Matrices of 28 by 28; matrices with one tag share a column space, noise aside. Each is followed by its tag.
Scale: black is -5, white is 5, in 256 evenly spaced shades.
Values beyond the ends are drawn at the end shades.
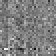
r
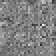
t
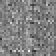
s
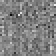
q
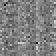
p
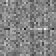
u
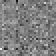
r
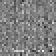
s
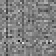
p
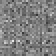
p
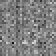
p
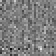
r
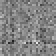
p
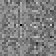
t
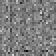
s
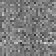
p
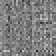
s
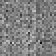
p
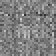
q
